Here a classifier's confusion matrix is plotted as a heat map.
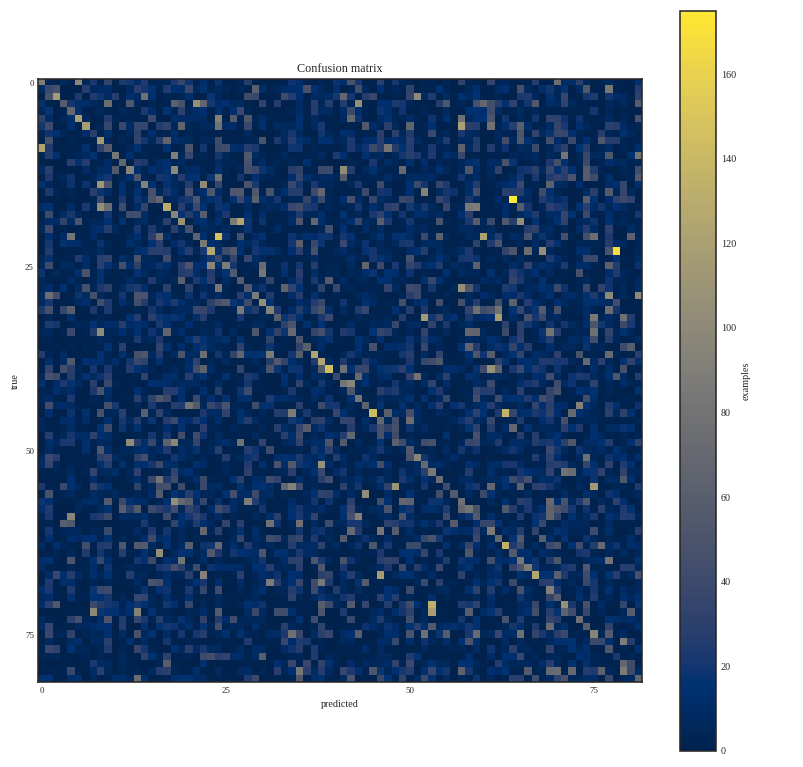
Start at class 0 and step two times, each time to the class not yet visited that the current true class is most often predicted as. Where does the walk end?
24
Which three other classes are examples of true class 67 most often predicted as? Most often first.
46, 22, 70
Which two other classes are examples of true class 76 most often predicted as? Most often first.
79, 58
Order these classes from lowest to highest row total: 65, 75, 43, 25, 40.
43, 40, 65, 25, 75
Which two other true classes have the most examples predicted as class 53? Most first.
71, 72
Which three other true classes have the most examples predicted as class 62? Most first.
32, 31, 39
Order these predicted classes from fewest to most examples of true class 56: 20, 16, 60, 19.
19, 20, 60, 16
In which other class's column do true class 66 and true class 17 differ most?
8
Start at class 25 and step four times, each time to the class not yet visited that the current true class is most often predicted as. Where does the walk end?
64
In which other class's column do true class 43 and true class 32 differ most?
52
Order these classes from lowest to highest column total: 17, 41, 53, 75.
53, 41, 75, 17
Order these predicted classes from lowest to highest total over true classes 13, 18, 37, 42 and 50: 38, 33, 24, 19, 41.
33, 38, 41, 19, 24
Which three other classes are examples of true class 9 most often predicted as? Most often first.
0, 47, 57
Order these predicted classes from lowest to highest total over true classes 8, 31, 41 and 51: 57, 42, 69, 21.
57, 21, 69, 42
